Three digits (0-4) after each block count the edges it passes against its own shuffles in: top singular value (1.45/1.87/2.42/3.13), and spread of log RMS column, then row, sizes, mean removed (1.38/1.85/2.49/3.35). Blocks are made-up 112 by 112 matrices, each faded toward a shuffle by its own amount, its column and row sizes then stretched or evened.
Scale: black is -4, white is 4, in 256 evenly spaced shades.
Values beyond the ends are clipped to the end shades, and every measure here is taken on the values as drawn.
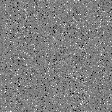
0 2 0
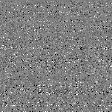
0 1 3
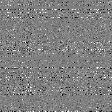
1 2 4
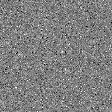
1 1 1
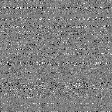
1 1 4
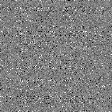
1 2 3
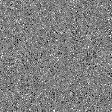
1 1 1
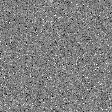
0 1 0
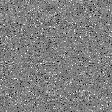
2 0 1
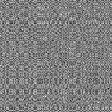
4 1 3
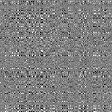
4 3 4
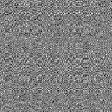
4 1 3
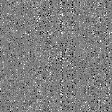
2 3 1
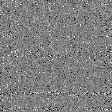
0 2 3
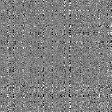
3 4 3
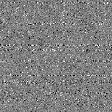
2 0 3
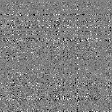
0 3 4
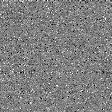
1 0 2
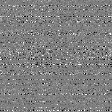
2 1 4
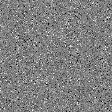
0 2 0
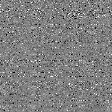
2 1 3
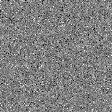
1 0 1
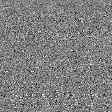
1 0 3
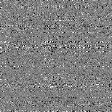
2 1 4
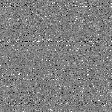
2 0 3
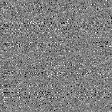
2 1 3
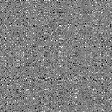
3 2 2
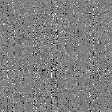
2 4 2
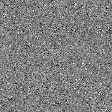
0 0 2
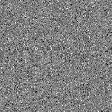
2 1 0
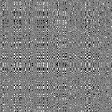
4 4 3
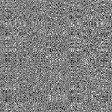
3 3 0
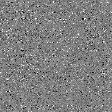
0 1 3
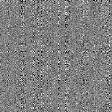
3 4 2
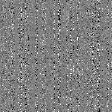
1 4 1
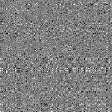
3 1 3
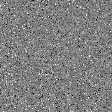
0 1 0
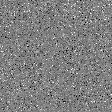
0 0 1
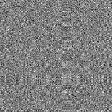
3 0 2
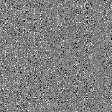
1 3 0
